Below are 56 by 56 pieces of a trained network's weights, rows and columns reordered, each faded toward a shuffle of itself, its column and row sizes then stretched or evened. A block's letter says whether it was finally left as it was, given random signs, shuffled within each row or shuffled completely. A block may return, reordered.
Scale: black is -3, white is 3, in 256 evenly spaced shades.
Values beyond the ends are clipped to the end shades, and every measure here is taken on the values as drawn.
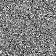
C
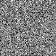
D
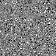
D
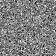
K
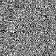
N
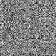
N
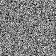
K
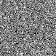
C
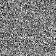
D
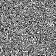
C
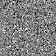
D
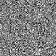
N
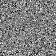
C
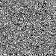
C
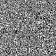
D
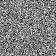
K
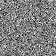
K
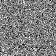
C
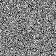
K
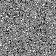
K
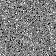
K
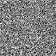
C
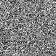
C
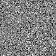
D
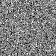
K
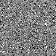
D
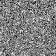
K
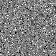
K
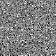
D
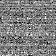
N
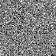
D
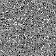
D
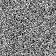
K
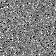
K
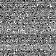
N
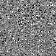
D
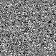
C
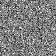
K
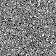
K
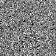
D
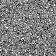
K
